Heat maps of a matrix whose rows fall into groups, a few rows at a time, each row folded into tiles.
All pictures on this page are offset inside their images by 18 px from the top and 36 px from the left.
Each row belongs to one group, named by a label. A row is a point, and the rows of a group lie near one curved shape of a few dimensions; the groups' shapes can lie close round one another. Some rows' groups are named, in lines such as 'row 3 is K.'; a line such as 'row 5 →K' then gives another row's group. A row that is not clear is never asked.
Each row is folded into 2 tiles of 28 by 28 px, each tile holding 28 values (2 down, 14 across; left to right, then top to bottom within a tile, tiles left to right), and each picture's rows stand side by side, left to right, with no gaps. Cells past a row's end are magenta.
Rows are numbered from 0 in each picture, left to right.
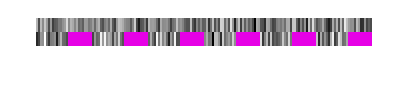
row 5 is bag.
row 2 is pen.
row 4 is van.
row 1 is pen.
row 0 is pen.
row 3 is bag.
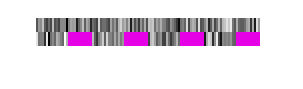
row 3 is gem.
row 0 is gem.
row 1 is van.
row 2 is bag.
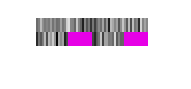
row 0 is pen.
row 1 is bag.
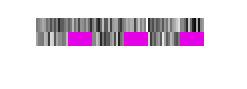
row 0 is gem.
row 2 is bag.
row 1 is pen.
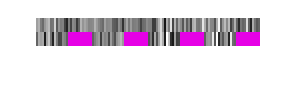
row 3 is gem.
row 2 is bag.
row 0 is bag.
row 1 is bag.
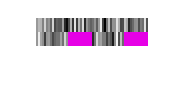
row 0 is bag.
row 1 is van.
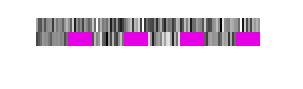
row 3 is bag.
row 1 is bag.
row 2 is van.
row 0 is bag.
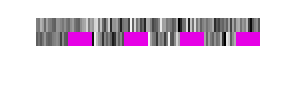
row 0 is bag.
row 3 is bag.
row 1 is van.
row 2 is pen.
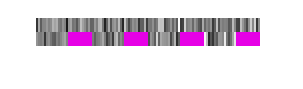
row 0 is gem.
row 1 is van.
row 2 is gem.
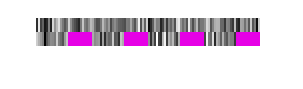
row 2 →bag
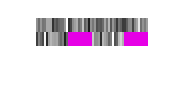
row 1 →pen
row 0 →gem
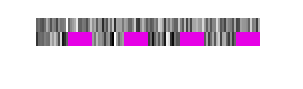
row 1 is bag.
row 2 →bag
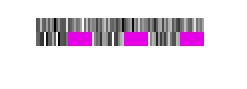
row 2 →pen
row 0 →bag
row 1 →pen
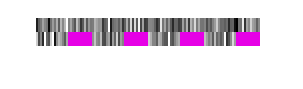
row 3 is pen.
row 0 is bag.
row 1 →bag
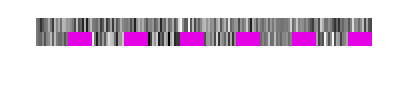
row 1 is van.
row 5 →gem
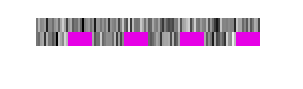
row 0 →bag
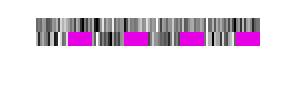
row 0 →bag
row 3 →bag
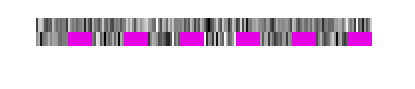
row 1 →pen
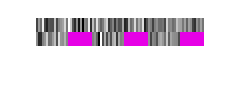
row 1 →gem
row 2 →bag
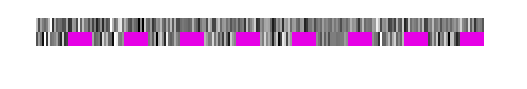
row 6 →gem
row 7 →pen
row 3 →gem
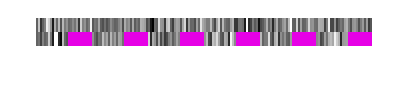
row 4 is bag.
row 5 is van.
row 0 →bag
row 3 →pen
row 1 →van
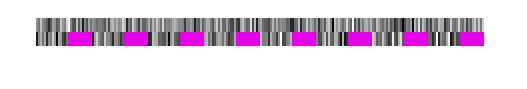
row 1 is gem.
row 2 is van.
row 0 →pen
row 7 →bag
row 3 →van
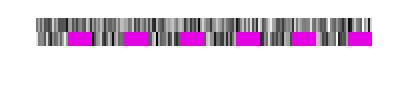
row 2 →gem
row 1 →pen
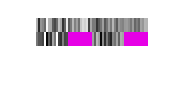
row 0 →bag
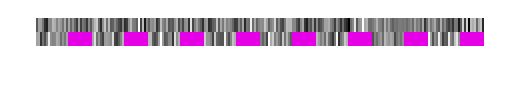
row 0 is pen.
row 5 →pen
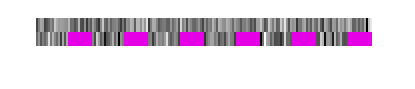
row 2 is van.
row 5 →gem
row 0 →pen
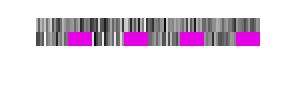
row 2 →bag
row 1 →van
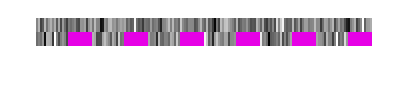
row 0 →bag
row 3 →pen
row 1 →pen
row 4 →pen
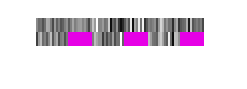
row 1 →bag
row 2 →pen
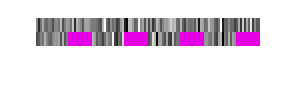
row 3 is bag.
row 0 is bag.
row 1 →van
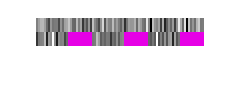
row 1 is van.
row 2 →bag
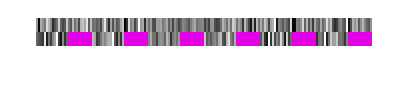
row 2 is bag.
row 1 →van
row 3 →bag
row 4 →gem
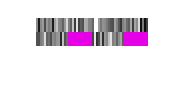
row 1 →van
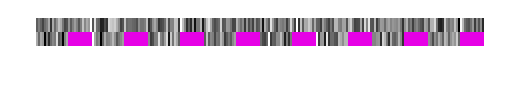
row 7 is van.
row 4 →bag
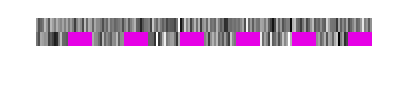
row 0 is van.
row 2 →gem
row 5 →bag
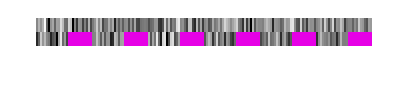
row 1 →bag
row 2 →bag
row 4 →pen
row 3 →gem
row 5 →van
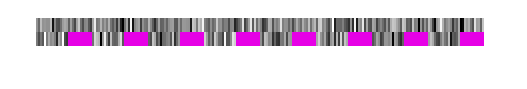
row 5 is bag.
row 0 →pen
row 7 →van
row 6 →gem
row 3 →pen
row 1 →bag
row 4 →van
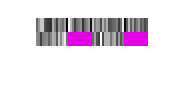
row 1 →gem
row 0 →van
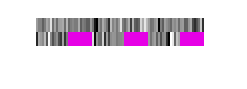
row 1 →van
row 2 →bag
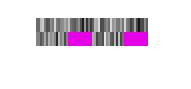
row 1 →pen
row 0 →pen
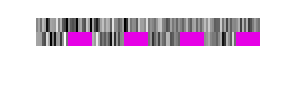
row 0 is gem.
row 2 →bag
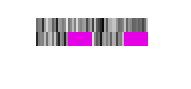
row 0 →gem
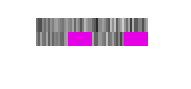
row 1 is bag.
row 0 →van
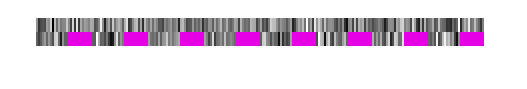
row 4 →van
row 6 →bag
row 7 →gem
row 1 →van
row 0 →bag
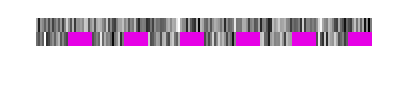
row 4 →pen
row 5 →van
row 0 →bag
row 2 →bag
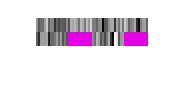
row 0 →pen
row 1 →bag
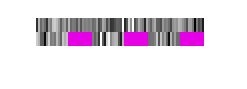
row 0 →pen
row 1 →gem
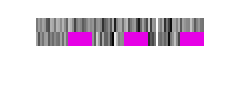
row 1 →bag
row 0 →van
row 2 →pen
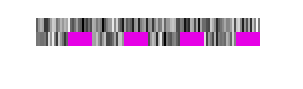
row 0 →pen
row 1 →gem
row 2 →gem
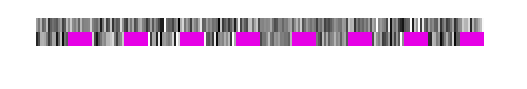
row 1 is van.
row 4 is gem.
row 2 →gem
